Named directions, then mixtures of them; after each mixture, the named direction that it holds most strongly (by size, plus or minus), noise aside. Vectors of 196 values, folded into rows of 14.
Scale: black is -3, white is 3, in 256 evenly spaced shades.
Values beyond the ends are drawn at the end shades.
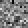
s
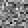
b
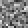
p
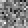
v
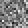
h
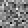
b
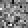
s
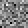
b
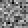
s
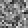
h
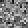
s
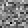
b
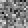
v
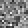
h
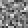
p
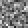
p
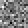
b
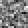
p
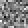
v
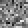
s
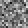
h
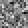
p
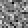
p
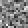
p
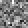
s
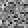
b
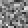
p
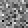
h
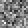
v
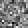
h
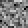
p
